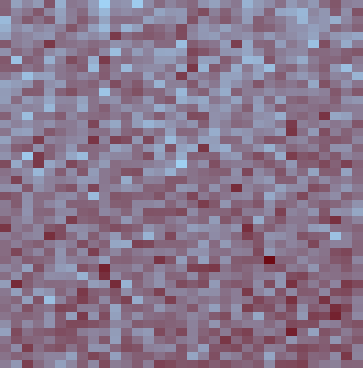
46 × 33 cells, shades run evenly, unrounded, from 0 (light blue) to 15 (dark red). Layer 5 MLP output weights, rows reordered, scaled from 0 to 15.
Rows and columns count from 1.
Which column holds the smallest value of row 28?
24
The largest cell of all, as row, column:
33, 25
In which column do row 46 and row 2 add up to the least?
6
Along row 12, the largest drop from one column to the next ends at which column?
10
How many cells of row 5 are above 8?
5
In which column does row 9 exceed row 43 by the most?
18
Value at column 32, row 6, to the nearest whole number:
3
